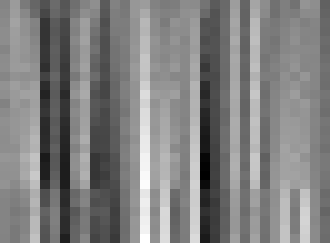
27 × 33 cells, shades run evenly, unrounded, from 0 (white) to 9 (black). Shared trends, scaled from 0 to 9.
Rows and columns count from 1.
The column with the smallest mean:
15
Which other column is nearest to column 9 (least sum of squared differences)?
3
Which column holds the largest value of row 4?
5
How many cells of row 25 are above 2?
29
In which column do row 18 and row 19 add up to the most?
21
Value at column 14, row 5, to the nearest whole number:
4
